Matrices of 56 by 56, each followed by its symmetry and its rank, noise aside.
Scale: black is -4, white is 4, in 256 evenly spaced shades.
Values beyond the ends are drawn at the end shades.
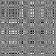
symmetric, rank one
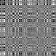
symmetric, rank one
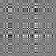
symmetric, rank one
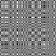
symmetric, rank one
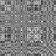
symmetric, rank three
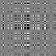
symmetric, rank one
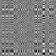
no symmetry, rank one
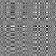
no symmetry, rank one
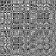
symmetric, rank three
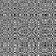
no symmetry, rank two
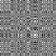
symmetric, rank two
